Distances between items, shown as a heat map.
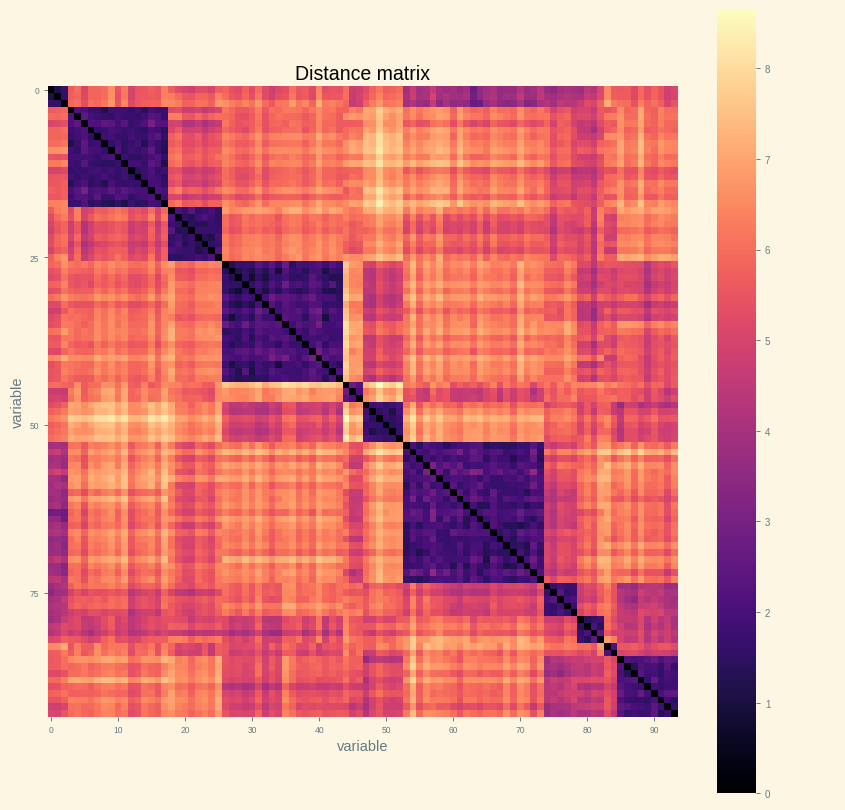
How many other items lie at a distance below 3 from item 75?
4
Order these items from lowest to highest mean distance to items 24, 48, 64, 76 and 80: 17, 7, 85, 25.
85, 25, 7, 17
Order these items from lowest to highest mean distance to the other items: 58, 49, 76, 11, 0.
0, 76, 58, 11, 49
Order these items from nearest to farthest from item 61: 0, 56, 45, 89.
56, 0, 45, 89
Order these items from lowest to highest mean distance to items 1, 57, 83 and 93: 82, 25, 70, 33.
70, 33, 82, 25
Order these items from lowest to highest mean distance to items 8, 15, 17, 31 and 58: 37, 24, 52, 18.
37, 24, 18, 52
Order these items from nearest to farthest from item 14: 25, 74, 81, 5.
5, 81, 25, 74
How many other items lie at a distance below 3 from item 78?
4
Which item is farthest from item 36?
44
